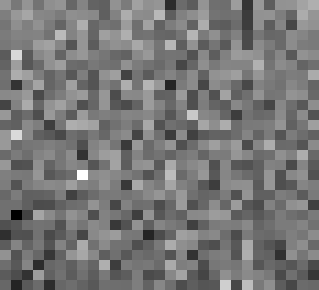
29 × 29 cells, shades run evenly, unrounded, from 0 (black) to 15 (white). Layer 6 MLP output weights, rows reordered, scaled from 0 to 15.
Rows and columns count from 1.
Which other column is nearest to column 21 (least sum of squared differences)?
25
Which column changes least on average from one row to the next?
24
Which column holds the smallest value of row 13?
5
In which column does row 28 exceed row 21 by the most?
4
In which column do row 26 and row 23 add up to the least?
18
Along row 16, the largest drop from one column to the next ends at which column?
8
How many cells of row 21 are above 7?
9
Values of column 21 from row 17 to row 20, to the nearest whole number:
8 8 8 7
